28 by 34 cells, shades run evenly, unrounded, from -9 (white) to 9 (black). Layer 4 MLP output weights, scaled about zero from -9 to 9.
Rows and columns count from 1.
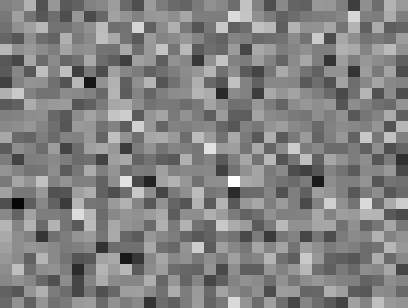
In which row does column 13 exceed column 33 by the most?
28
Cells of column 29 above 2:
4
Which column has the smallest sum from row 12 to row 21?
8
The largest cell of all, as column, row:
2, 19
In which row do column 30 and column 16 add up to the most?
1
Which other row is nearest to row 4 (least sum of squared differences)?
26
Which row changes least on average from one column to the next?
10
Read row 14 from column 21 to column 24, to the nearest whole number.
1 -3 2 -1
